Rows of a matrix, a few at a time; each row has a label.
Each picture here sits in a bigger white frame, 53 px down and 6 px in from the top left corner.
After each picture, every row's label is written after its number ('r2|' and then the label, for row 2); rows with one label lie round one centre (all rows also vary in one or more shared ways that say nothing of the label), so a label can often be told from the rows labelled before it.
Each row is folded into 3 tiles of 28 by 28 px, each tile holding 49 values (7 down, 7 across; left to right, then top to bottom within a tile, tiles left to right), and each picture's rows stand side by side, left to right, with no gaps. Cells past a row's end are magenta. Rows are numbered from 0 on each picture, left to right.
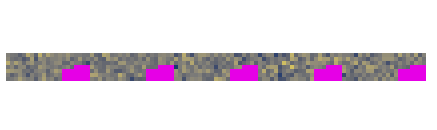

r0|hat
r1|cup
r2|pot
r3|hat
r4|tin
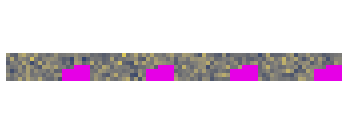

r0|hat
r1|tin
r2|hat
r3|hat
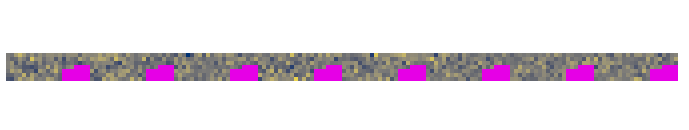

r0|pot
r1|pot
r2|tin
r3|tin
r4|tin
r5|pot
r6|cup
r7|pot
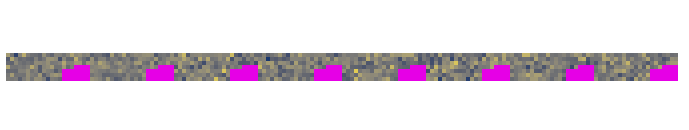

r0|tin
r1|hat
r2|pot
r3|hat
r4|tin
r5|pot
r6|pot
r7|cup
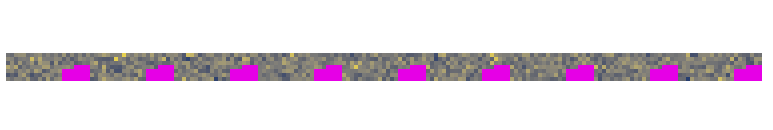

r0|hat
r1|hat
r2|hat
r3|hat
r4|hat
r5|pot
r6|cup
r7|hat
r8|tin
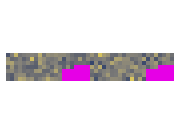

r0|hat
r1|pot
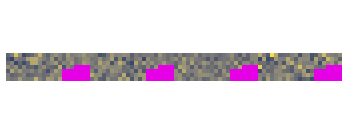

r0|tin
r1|tin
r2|pot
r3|cup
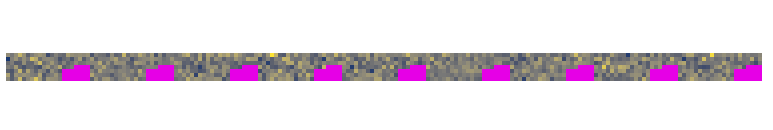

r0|tin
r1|hat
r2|cup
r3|pot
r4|tin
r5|hat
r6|tin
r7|pot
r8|hat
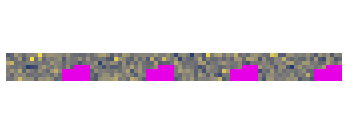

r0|hat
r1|pot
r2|pot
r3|hat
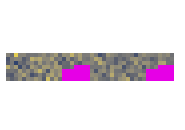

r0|tin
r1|tin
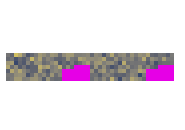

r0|cup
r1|hat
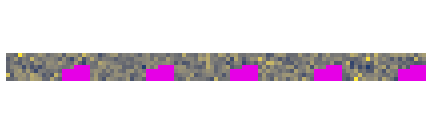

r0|pot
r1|pot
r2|cup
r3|pot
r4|cup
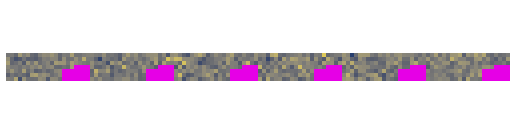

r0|pot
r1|cup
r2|cup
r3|hat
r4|cup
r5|hat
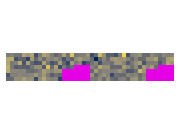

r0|pot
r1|hat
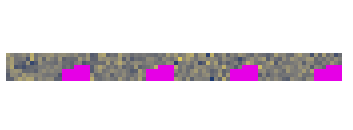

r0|cup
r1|pot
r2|cup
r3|hat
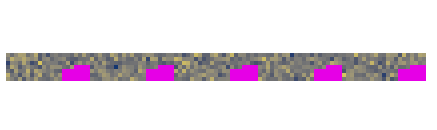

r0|cup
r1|pot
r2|pot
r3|cup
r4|cup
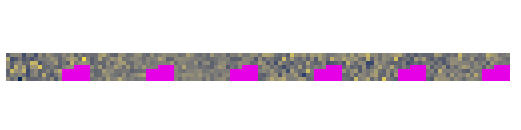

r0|pot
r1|tin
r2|pot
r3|pot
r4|cup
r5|tin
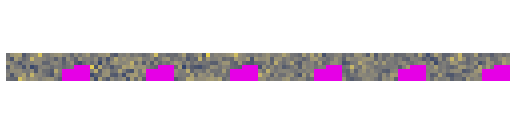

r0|pot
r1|hat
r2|tin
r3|cup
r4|pot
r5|hat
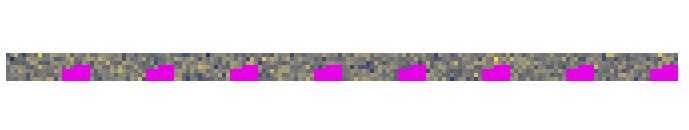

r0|tin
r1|pot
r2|cup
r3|tin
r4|cup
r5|hat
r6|pot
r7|pot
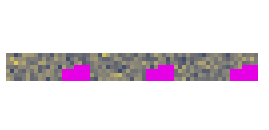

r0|hat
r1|pot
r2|pot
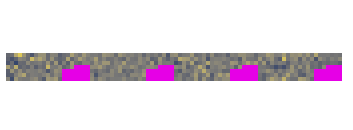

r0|pot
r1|hat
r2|tin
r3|pot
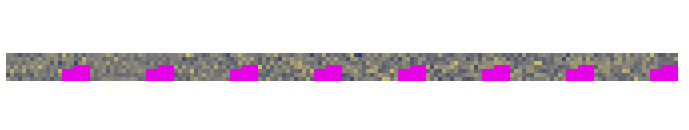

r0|cup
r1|hat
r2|pot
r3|hat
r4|tin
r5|hat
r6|pot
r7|hat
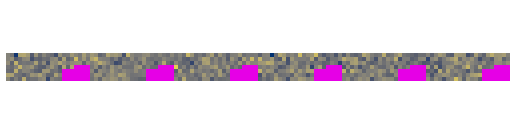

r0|pot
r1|cup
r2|cup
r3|hat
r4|pot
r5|tin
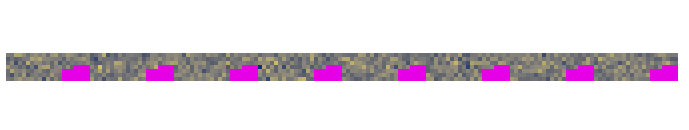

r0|cup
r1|pot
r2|pot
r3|pot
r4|hat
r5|tin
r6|cup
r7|tin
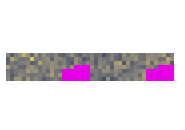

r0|hat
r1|tin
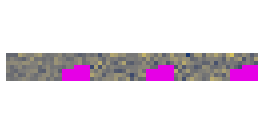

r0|hat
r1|cup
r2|tin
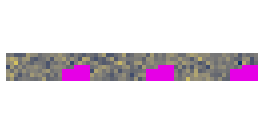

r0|cup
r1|cup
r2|hat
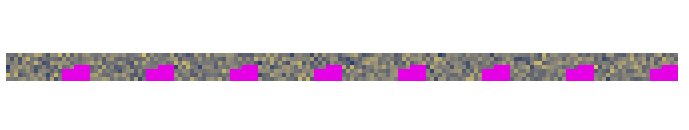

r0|cup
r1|cup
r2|hat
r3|pot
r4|pot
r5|tin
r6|hat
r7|hat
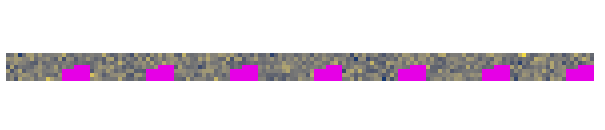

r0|tin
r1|cup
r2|cup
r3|tin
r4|cup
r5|tin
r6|pot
